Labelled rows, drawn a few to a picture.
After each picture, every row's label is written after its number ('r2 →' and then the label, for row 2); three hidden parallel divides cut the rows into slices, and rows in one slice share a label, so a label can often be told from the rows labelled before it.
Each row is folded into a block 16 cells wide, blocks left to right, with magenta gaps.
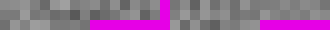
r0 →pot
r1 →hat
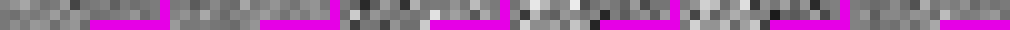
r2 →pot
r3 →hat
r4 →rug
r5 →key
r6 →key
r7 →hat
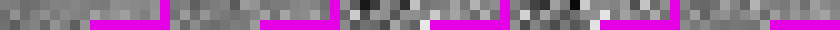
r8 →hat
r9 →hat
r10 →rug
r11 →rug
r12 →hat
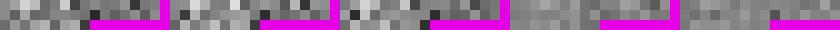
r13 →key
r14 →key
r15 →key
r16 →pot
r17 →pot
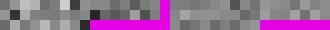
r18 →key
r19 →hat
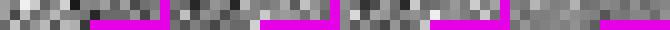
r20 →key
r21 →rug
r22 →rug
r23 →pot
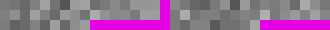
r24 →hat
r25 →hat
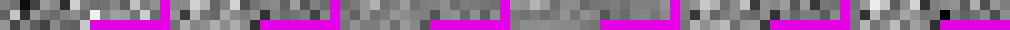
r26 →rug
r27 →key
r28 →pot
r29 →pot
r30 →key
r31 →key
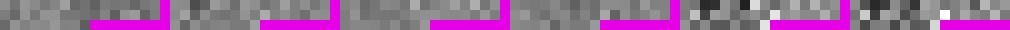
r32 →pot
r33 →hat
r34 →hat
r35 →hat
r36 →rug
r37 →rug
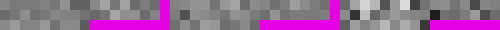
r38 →pot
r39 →pot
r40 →key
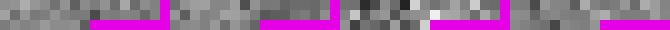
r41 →pot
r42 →pot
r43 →rug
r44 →hat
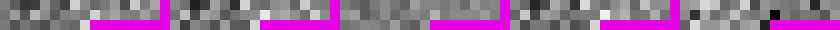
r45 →rug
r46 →rug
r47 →hat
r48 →rug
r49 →key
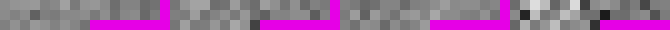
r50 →pot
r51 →pot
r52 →hat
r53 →key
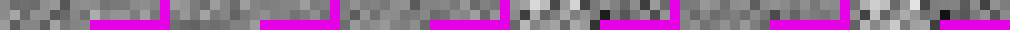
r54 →hat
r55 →hat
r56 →pot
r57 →key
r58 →pot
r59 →key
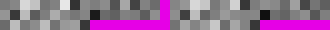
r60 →key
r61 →key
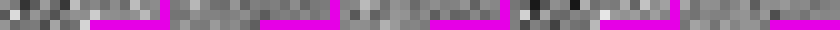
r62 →rug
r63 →pot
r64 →pot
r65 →rug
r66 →pot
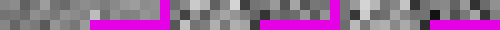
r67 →hat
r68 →key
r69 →key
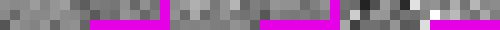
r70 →pot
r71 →pot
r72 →rug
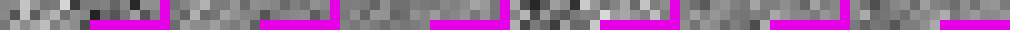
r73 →key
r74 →pot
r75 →hat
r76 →rug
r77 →hat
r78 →hat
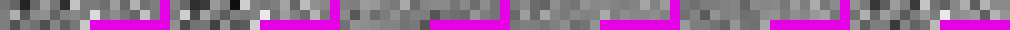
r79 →rug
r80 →rug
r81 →pot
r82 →hat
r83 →hat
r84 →rug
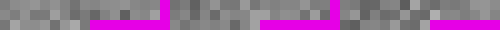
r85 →pot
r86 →hat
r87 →hat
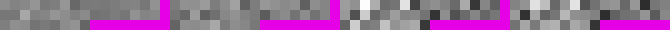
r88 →pot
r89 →pot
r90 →key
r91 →key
